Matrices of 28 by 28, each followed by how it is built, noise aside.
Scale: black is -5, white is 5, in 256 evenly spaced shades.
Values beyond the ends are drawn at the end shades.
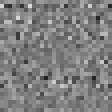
uneven rows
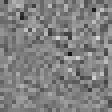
upper triangular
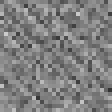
Toeplitz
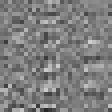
low rank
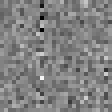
uneven columns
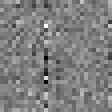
uneven columns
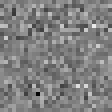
uneven rows
